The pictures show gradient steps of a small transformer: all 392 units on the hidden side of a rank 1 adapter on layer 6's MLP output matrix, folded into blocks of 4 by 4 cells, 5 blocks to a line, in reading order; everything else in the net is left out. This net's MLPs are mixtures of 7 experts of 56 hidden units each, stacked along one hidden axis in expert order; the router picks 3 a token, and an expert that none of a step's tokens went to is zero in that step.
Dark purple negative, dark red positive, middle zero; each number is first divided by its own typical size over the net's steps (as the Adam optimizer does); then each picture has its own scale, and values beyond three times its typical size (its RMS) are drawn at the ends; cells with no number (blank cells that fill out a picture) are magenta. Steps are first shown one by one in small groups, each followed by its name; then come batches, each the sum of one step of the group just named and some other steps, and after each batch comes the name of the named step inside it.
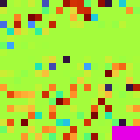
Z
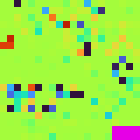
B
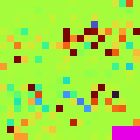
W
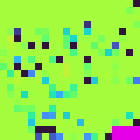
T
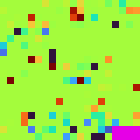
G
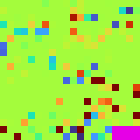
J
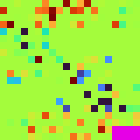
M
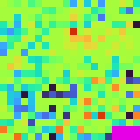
J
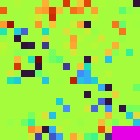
M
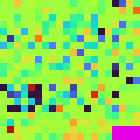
W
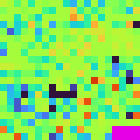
J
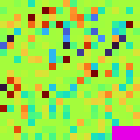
G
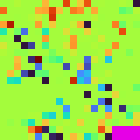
M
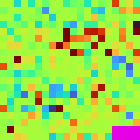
W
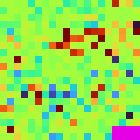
W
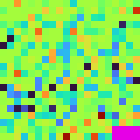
T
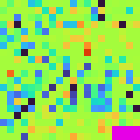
M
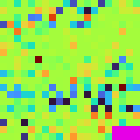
M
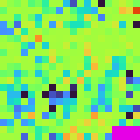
T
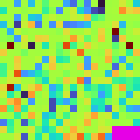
T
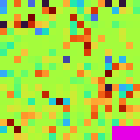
Z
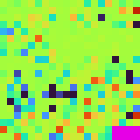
J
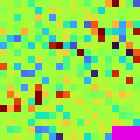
T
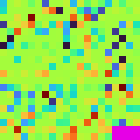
Z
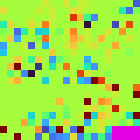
J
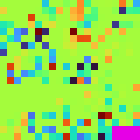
G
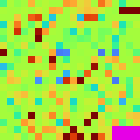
Z
